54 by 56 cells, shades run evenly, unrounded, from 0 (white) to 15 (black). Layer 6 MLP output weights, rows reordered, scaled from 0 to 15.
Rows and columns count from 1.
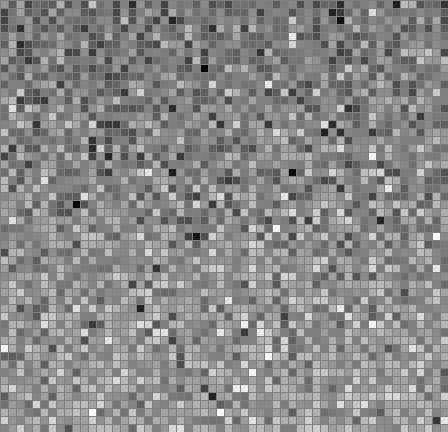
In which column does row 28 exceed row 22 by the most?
48
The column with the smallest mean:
32
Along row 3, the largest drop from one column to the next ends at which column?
44
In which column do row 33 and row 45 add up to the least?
34
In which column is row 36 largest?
17
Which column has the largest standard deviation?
43
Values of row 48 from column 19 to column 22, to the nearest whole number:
5 4 8 5
